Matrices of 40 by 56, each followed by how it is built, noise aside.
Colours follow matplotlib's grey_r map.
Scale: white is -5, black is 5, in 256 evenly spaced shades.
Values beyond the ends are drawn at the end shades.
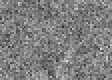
smooth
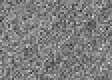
Hankel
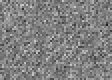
Hankel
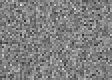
noise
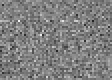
uneven rows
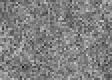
smooth
